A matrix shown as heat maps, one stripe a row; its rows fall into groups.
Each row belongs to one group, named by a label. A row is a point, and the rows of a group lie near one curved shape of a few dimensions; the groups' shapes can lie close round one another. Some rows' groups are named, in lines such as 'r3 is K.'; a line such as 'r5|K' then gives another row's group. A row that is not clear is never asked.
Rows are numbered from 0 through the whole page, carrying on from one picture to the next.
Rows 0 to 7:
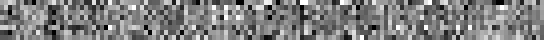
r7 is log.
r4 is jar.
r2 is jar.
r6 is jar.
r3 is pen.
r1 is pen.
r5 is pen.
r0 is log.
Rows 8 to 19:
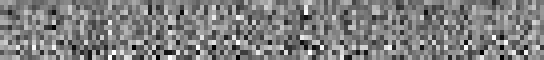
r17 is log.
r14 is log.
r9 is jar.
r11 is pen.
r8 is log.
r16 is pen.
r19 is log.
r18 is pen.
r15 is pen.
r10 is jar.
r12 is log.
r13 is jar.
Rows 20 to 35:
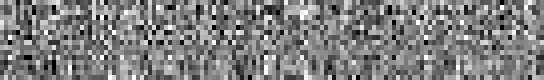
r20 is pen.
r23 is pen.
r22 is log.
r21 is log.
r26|pen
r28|jar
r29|log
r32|jar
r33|jar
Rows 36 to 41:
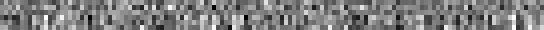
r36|jar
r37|log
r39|pen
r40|pen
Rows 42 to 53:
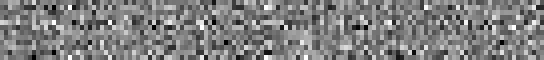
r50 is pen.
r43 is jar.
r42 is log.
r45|log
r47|pen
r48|log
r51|log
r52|log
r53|jar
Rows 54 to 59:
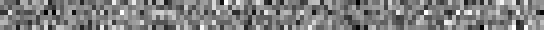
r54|pen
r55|jar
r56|jar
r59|pen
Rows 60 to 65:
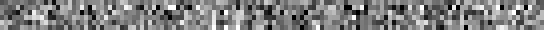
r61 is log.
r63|jar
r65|pen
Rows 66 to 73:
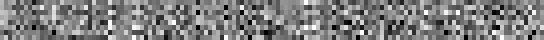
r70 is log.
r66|log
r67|pen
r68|log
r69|pen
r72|log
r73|pen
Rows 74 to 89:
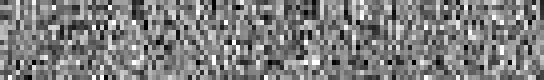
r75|log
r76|log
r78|pen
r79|pen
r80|pen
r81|pen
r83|pen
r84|log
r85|jar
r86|log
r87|pen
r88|log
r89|jar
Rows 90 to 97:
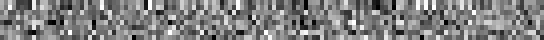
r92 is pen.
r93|log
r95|log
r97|log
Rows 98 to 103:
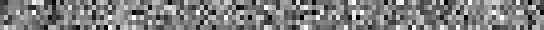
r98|jar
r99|jar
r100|log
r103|pen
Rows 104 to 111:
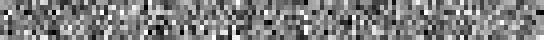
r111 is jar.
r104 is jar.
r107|pen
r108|log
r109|pen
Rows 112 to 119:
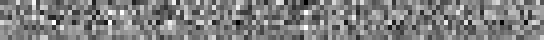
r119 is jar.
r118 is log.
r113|jar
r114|pen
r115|jar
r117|log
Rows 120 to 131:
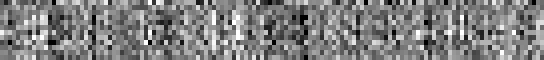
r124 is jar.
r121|log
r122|jar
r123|jar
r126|jar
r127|jar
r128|jar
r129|pen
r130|log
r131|log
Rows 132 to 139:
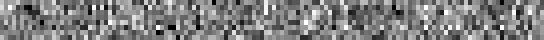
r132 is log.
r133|jar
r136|pen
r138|pen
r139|pen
